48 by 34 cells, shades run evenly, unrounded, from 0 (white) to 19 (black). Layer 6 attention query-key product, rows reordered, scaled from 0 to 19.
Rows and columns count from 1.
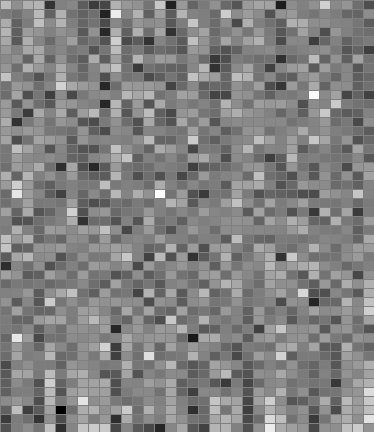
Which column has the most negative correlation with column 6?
33
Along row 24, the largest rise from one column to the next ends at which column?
8
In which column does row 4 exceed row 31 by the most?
16
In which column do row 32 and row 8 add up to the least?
11
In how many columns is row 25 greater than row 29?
20
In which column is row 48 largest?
15
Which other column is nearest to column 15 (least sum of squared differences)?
13
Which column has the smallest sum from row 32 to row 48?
34
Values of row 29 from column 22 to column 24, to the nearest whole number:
12 10 8
